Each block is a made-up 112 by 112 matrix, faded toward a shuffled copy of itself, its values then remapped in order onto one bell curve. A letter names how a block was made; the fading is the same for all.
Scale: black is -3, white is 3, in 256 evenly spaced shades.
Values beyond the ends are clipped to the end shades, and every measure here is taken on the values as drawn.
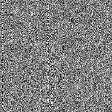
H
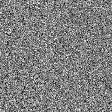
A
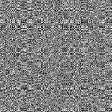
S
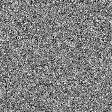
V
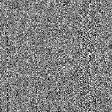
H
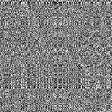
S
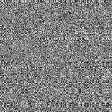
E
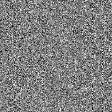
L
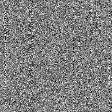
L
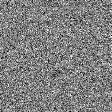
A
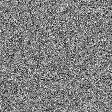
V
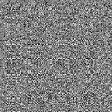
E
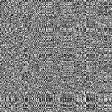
S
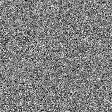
V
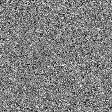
V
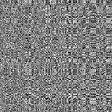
S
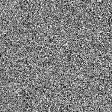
A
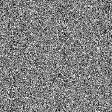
A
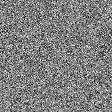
V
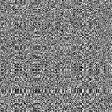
S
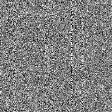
L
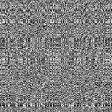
S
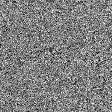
V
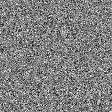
V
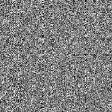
H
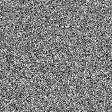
V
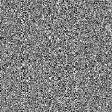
H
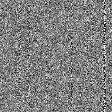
L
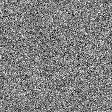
V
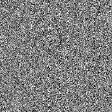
L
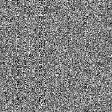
H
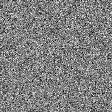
V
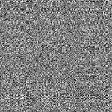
E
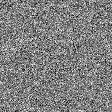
V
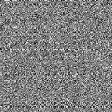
E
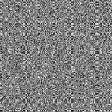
S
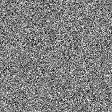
V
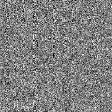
H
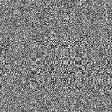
E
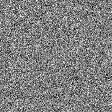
A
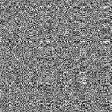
E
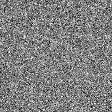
V
